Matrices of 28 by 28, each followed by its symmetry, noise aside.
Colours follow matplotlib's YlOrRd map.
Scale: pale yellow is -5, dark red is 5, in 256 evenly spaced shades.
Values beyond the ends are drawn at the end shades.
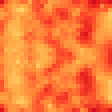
mirrored top to bottom.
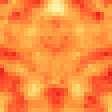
mirrored left to right.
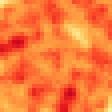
symmetric across the other diagonal.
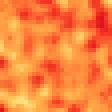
antisymmetric.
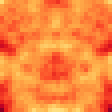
mirrored left to right.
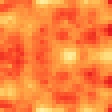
mirrored top to bottom.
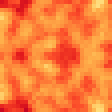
mirrored top to bottom.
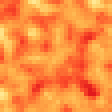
symmetric.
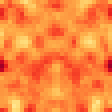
mirrored left to right.
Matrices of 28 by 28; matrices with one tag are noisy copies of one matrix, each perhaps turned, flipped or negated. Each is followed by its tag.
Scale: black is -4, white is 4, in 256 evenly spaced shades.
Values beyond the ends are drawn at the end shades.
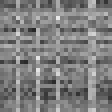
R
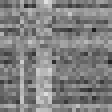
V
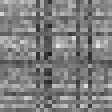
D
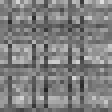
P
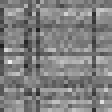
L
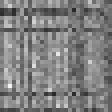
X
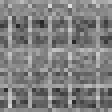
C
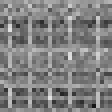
C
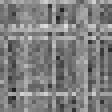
L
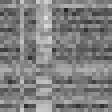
V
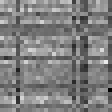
L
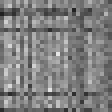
X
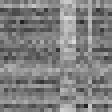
V
